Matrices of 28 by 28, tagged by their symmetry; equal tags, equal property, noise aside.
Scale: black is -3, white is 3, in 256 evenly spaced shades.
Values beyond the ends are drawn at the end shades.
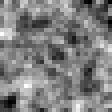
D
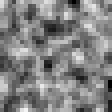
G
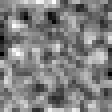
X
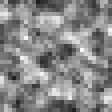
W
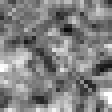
G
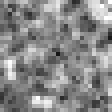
D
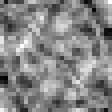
W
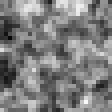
X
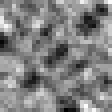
D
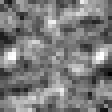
W
